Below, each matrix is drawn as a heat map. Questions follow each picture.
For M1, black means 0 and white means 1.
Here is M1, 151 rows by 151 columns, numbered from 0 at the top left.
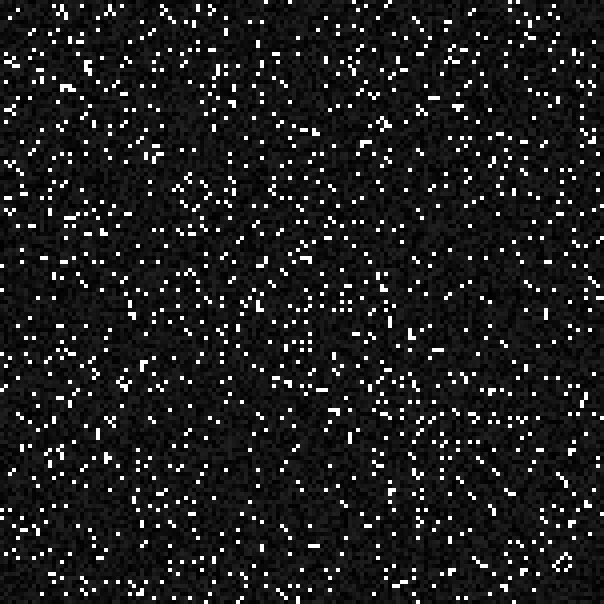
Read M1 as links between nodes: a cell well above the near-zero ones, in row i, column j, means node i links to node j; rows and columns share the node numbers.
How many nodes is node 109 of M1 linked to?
5
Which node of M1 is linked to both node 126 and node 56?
node 16
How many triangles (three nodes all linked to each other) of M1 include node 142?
6
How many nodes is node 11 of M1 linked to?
5
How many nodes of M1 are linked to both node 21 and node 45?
4
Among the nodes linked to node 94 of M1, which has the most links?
node 95
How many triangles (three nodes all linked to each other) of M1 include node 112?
7
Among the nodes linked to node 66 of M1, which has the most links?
node 65
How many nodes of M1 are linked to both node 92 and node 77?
4
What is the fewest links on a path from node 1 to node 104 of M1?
2
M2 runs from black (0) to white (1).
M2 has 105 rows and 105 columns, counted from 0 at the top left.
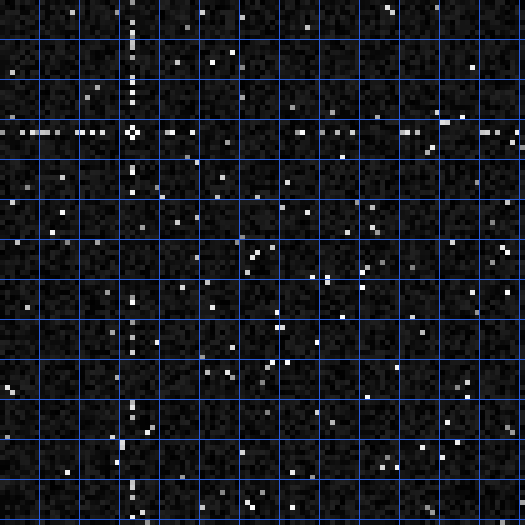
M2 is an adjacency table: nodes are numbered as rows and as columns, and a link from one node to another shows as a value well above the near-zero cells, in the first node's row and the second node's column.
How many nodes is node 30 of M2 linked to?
1
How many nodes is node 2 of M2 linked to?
4
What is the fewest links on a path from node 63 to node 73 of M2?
3
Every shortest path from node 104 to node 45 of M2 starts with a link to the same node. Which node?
node 29
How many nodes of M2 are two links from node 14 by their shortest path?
3
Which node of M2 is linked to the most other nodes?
node 26
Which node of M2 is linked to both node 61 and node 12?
node 42
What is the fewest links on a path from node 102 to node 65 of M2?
6
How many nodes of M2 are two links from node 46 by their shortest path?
1
